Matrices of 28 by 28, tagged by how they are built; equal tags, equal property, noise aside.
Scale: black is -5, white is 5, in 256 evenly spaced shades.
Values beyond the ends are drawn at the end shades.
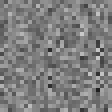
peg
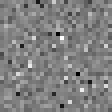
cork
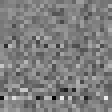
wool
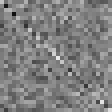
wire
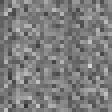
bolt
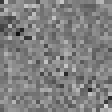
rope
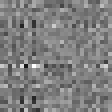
peg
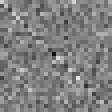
wire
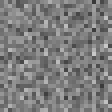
bolt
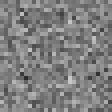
bolt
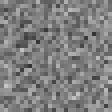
bolt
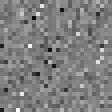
cork
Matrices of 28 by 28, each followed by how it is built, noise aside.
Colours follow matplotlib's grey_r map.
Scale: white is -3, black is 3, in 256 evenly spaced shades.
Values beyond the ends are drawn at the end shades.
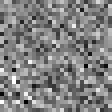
Toeplitz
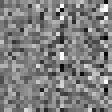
uneven columns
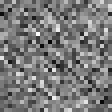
Toeplitz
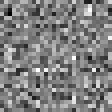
low rank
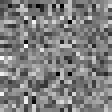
low rank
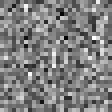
noise
